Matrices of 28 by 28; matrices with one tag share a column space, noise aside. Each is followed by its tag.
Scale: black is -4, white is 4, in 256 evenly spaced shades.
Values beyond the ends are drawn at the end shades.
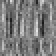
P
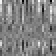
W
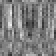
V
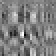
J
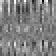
W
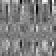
W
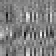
J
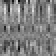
W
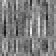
P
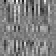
W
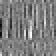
V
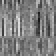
P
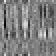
V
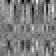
W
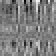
W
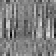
V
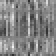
P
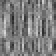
P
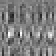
J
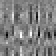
J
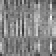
P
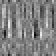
V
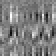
J
